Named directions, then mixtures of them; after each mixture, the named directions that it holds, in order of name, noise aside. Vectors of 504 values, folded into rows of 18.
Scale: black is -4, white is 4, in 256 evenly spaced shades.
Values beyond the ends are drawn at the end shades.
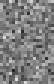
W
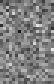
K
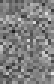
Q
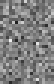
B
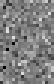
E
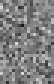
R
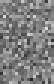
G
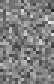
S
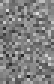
K, Q, R.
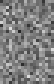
B, K.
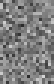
R.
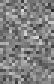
S.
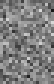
Q, S.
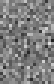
B, G.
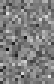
E, S.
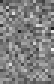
K.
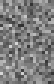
Q, R.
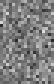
B, G, K.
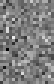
E.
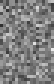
K, W.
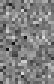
E, S.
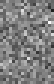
S.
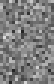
W.
